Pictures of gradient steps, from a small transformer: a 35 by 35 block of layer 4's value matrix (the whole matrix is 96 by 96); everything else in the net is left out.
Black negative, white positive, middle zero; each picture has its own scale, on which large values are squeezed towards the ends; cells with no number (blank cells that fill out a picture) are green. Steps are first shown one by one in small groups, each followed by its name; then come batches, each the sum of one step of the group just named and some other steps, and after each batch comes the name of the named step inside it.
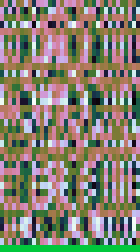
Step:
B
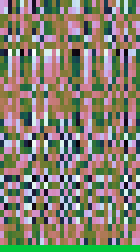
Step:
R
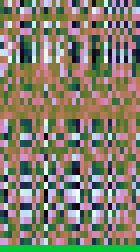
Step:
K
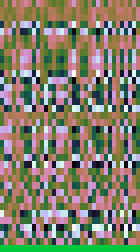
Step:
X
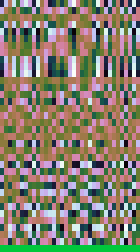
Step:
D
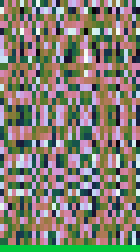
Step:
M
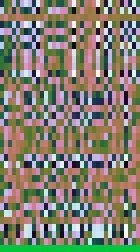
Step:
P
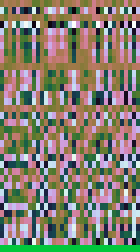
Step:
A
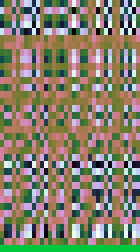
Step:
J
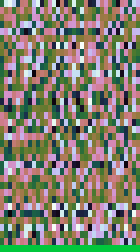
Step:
P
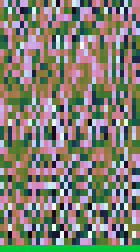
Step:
B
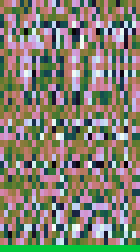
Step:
J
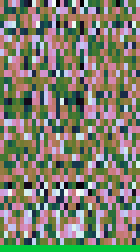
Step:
A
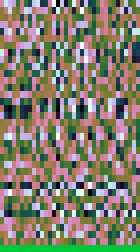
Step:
M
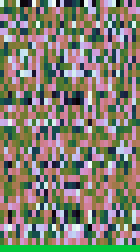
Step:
A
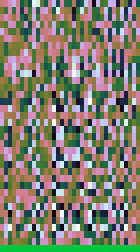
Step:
D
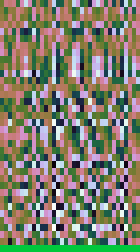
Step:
X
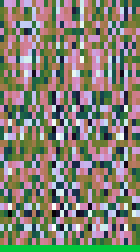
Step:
P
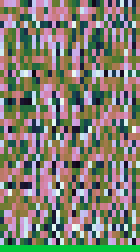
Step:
B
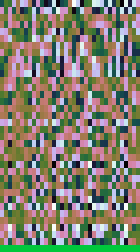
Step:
D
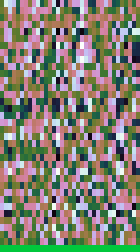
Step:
M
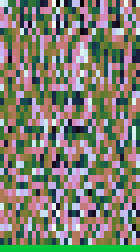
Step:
M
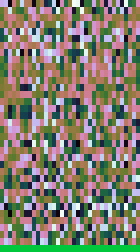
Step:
R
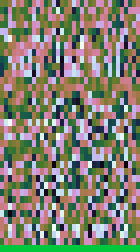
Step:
X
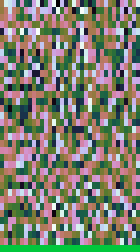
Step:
M
